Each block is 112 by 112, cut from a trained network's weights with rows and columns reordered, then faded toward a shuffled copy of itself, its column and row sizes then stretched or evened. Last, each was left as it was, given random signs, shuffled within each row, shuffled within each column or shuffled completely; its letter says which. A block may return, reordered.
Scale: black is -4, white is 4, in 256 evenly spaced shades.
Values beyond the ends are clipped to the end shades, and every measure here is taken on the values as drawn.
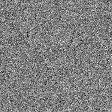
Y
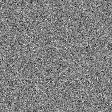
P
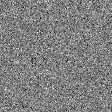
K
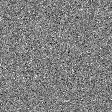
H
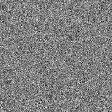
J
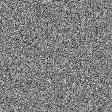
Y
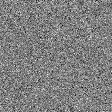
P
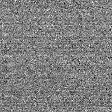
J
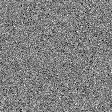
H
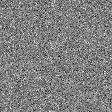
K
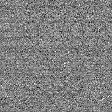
J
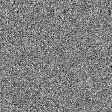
J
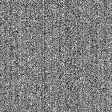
Y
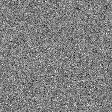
P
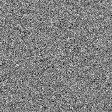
K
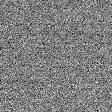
J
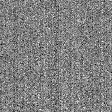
J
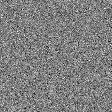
Y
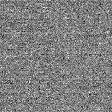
J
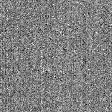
J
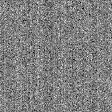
J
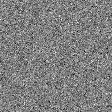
K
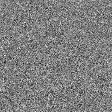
K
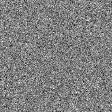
Y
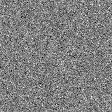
H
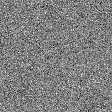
H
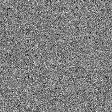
K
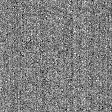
Y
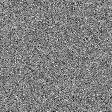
P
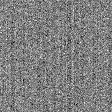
Y
